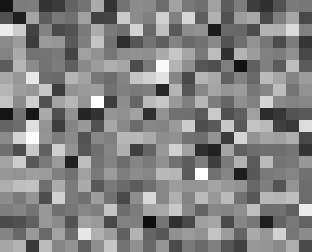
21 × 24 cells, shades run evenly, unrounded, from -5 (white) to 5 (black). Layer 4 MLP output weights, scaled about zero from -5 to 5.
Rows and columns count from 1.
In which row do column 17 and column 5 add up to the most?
3
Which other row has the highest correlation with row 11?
18
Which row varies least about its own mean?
16
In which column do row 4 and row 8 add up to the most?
13
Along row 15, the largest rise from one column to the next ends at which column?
17
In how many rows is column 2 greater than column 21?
7
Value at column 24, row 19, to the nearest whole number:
1
